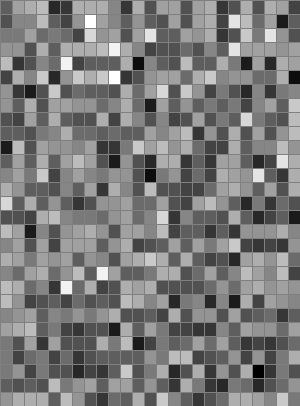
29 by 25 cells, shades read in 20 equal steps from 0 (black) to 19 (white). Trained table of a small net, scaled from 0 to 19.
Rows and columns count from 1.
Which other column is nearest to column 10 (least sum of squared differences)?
18
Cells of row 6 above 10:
15
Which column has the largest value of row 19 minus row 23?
24
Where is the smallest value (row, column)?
27, 22
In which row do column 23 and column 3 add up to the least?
7
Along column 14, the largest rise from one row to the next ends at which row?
29
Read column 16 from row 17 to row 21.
7 7 13 6 6
